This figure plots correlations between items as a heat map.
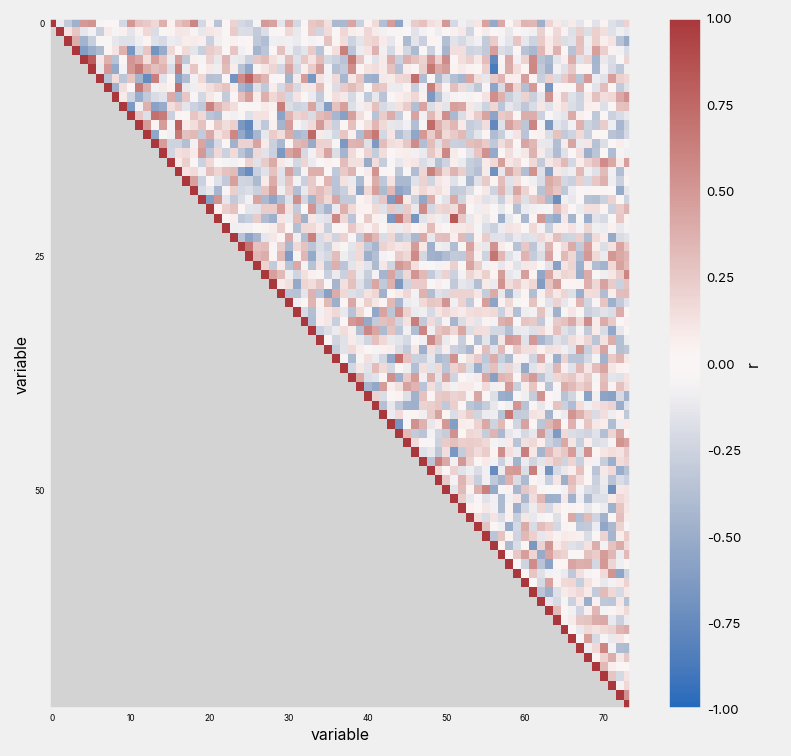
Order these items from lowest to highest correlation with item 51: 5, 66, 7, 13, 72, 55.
66, 13, 55, 5, 72, 7
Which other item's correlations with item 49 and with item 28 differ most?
57
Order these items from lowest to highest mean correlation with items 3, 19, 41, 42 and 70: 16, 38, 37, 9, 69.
38, 9, 69, 16, 37
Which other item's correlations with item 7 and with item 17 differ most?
63
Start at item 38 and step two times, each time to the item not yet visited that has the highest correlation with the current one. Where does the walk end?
5
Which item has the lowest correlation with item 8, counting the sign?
48
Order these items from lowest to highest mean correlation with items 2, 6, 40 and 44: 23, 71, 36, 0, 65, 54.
0, 23, 65, 71, 54, 36
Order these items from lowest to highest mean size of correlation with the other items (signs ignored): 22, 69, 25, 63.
22, 69, 63, 25
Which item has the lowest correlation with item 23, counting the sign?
6
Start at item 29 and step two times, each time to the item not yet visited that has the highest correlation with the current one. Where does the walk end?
20
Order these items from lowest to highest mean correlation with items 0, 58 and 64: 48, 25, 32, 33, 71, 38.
25, 71, 33, 48, 32, 38
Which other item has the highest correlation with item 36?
44
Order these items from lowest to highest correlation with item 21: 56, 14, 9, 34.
34, 56, 14, 9
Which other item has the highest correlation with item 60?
46
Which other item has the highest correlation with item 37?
3
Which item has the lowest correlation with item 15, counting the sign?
40
